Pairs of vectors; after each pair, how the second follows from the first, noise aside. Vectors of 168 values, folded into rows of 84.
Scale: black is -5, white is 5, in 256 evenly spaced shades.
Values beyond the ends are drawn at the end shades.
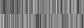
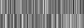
reversed, negated.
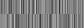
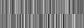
reversed, negated.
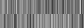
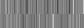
wrapped around, negated, partly zeroed.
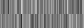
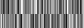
scaled up.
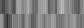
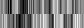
wrapped around, scaled up.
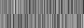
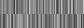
negated.
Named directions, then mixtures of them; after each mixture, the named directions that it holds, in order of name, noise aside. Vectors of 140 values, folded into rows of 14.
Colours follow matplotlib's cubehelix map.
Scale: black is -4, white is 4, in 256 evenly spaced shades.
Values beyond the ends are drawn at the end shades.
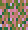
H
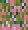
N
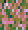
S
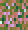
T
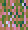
N, T.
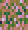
T.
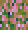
H, S, T.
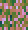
H, S, T.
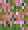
N.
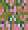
H, N.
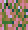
S.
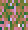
H, N.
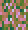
H, S, T.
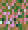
T.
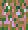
S, T.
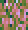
S.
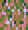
N, S, T.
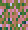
H.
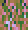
N, S, T.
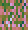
H, N, T.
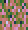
N, S.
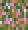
S, T.
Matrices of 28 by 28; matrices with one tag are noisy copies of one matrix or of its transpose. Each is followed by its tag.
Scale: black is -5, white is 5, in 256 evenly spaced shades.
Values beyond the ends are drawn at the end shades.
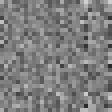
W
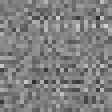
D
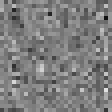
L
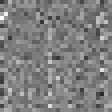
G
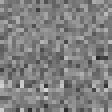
W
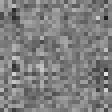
L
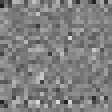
G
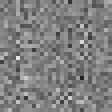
D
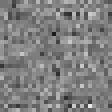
L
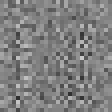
D
